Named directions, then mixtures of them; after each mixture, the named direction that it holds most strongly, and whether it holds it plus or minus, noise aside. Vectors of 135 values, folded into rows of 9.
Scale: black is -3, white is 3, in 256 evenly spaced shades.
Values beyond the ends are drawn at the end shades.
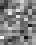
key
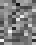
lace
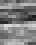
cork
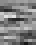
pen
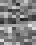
lace, plus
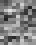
key, plus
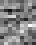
key, minus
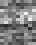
cork, minus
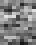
pen, plus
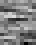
pen, plus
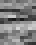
cork, plus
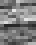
cork, minus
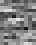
pen, minus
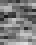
pen, minus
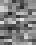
key, minus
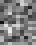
key, plus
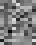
lace, minus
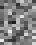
lace, plus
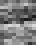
cork, plus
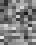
key, plus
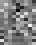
lace, plus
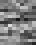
pen, plus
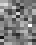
key, minus
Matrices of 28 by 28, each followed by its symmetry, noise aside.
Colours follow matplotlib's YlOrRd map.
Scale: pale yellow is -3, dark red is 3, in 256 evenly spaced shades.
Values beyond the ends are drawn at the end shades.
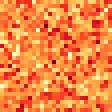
no symmetry.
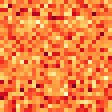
mirrored left to right.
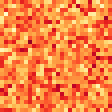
no symmetry.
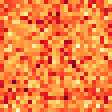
mirrored left to right.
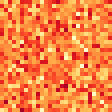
mirrored top to bottom.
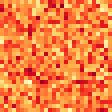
symmetric across the other diagonal.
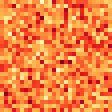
no symmetry.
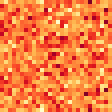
mirrored top to bottom.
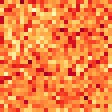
symmetric.
